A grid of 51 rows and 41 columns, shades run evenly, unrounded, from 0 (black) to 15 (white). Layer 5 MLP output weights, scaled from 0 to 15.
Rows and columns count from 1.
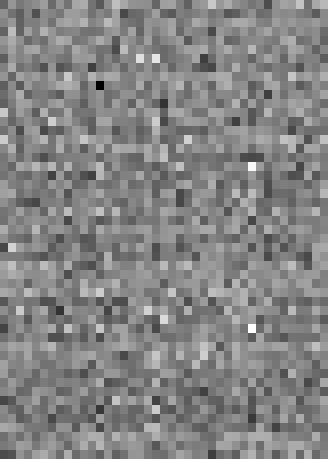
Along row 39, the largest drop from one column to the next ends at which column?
28
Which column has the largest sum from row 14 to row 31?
2
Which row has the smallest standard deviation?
31
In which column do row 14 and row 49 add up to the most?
20
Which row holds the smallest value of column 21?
12
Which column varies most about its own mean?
32
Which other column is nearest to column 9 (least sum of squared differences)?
23
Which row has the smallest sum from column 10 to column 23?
47
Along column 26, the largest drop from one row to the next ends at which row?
7
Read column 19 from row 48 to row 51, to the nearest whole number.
11 8 7 7
